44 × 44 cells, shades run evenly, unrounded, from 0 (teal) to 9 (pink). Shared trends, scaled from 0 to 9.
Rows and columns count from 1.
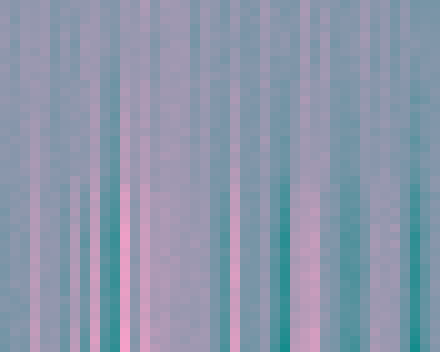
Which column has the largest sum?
13
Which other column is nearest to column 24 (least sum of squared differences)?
10
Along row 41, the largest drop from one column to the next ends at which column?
11
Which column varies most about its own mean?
29
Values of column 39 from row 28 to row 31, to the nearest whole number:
5 5 5 5
